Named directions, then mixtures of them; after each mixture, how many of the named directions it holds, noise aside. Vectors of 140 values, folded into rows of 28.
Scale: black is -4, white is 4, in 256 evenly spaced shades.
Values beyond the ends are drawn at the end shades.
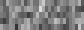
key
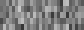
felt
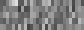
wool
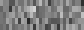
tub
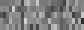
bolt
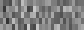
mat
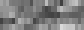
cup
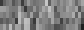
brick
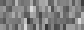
four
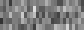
four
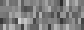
four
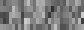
two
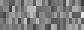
two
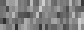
two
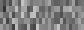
one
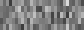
two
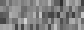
four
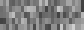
three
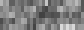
two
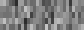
two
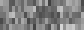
two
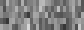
two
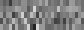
three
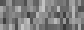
two
